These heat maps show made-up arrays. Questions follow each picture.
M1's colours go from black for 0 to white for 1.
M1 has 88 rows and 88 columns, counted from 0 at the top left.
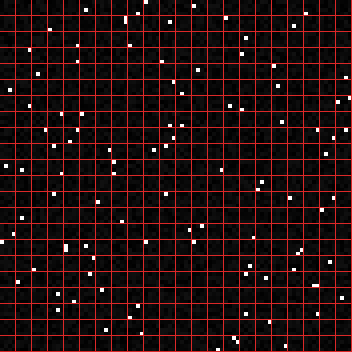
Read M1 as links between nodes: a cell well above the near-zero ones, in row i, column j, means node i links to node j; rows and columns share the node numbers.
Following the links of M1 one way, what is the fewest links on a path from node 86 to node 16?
4
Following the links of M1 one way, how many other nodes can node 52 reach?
5
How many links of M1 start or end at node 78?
3
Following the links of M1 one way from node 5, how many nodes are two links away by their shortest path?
2
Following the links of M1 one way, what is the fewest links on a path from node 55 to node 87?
7
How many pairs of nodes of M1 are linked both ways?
4
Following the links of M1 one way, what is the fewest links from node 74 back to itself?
4
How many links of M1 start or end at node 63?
2
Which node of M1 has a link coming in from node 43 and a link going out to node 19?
node 15
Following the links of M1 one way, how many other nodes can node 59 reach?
3
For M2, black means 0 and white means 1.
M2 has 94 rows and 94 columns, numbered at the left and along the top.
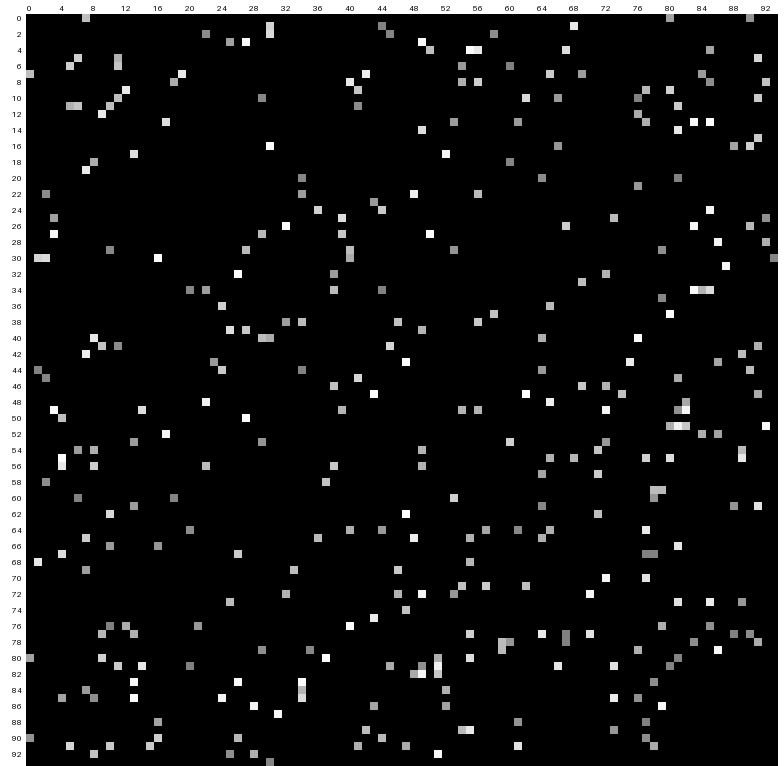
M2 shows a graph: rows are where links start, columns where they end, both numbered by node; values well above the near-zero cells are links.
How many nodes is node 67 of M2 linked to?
4
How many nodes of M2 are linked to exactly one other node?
11
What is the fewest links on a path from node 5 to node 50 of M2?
5
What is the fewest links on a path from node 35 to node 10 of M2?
3
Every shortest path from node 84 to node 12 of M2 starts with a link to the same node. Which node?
node 34
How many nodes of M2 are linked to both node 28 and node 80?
0
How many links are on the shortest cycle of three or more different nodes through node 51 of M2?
3
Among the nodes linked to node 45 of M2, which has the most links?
node 81
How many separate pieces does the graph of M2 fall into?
3
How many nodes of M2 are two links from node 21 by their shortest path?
5
